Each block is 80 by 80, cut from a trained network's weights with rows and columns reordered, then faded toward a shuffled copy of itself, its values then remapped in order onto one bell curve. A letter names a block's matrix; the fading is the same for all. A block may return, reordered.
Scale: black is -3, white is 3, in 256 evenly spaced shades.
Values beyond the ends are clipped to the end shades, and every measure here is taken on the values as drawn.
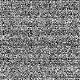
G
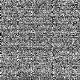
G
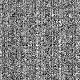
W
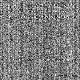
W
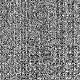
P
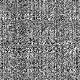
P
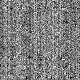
W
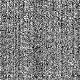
P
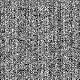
W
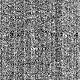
W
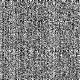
P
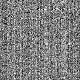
W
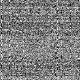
G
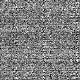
G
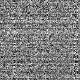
G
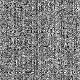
W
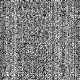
P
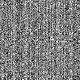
P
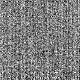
W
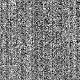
W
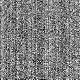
W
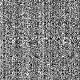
P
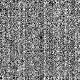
W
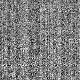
P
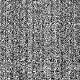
W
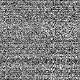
G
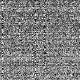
G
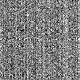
W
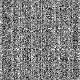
P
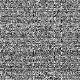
G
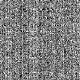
W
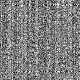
P
